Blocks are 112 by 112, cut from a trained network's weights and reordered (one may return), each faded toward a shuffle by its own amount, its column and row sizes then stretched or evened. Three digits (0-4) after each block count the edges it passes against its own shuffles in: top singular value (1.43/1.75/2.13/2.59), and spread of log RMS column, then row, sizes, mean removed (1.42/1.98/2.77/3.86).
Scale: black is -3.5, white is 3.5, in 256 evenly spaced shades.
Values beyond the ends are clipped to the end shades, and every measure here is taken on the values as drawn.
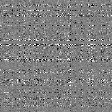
3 3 4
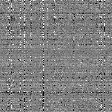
3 3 2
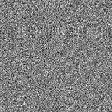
3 0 0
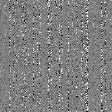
0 4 0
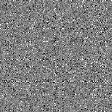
3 2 2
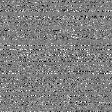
0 0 4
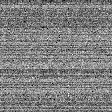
4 0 0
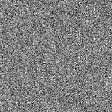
2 1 0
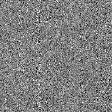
0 3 0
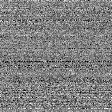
2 0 3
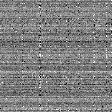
4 2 2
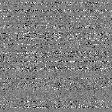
0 2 4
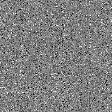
0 2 1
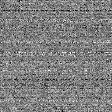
2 1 3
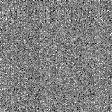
1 0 1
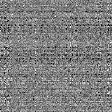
3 3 2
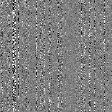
1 4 0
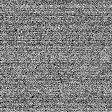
3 1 0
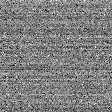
2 0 1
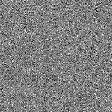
3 1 0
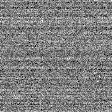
3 2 1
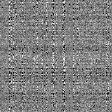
3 4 1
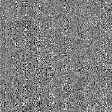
1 3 1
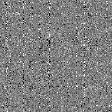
1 3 2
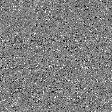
1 1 2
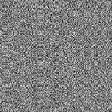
4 1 2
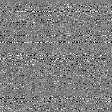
3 0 4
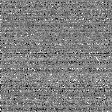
2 1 3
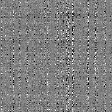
1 4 1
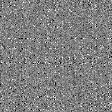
1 2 2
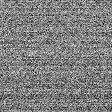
2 1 0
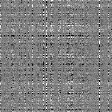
4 4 2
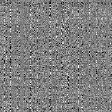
1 4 1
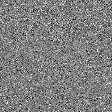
1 0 2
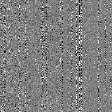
2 4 0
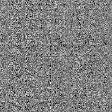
0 3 1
